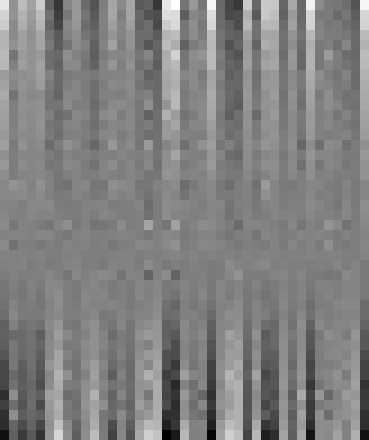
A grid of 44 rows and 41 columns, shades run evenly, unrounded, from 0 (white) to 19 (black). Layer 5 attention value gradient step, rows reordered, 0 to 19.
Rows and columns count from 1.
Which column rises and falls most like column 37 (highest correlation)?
23
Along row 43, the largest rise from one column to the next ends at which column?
19
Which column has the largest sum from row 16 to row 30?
26
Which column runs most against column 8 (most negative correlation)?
39
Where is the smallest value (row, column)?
1, 20
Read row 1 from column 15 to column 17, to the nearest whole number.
7 12 12
